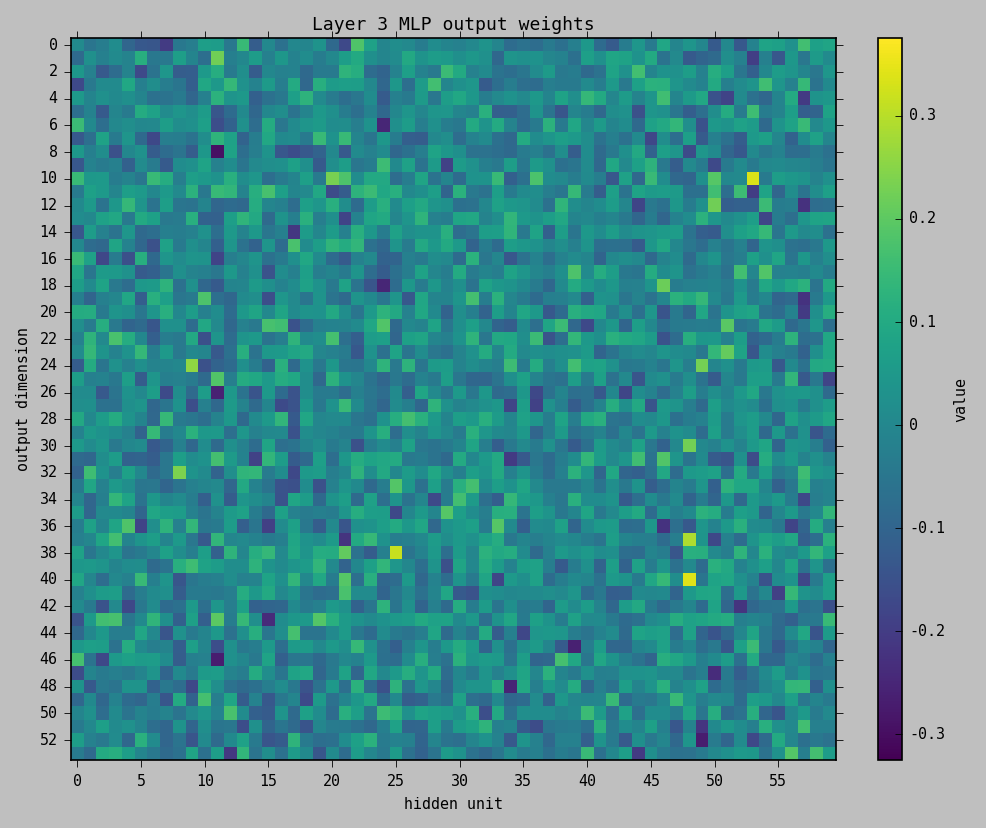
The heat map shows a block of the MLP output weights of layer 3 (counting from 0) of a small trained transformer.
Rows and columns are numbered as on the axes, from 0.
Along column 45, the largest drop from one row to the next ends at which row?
7
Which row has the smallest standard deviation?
29
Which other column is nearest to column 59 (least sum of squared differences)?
3
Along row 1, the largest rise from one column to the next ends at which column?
11
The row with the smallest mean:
8
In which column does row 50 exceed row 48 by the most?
24
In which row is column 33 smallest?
40
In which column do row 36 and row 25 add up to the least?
5
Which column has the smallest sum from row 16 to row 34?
17
